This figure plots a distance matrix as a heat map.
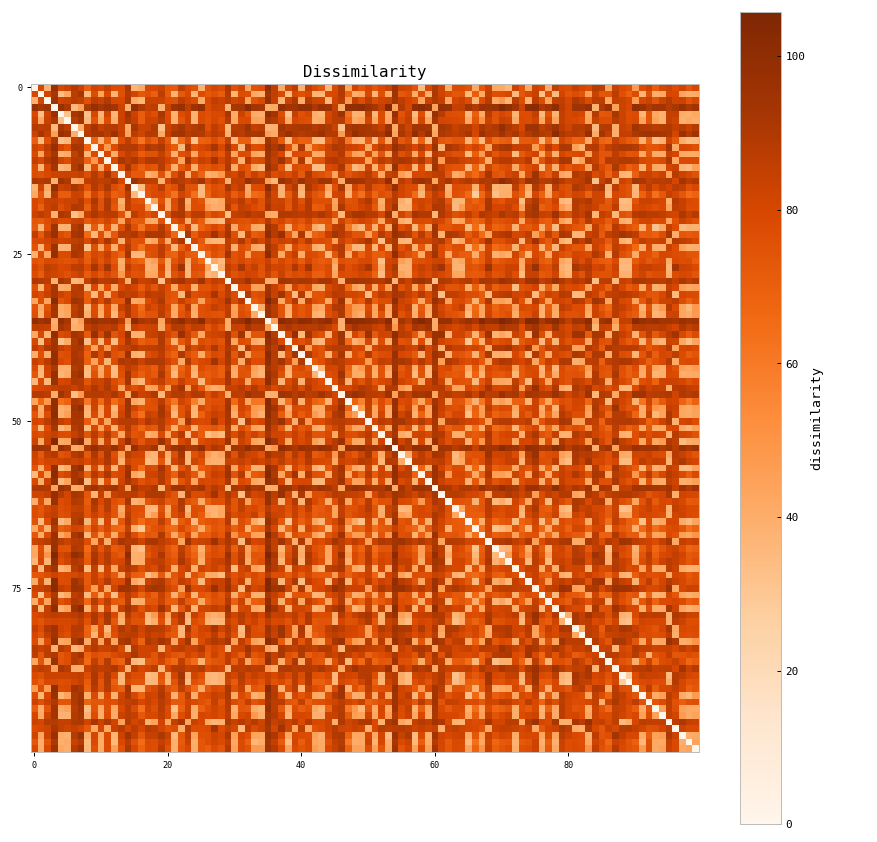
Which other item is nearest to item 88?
89
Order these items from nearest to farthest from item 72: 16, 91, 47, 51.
51, 91, 47, 16
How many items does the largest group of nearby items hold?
32
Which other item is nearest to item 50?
31
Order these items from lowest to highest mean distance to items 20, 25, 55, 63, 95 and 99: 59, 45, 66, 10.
45, 66, 10, 59
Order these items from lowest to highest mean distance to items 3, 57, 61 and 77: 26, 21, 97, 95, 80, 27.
21, 97, 26, 80, 27, 95
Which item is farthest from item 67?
35
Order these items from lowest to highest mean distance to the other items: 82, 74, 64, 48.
48, 64, 74, 82
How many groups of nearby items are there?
6
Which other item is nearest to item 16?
66
